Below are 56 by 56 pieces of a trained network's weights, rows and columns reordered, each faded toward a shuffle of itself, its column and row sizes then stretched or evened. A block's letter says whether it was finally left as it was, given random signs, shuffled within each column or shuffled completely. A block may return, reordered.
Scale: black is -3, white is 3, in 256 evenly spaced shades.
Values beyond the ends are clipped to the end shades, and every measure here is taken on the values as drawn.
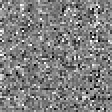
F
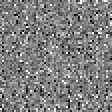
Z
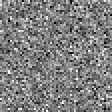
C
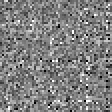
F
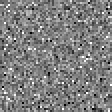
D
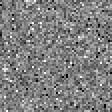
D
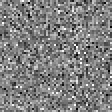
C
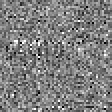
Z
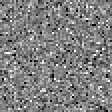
D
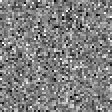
C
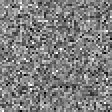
F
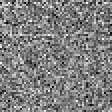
F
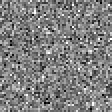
D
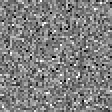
D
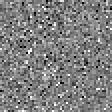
C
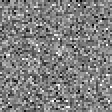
D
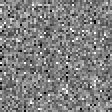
C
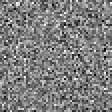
F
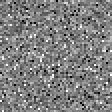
D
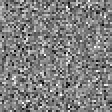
C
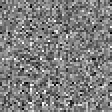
F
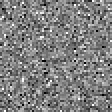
C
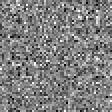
Z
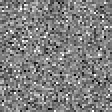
D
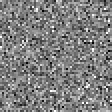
C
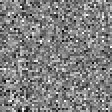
F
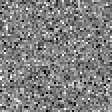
D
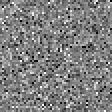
D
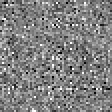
F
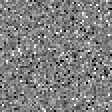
D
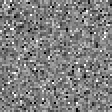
D
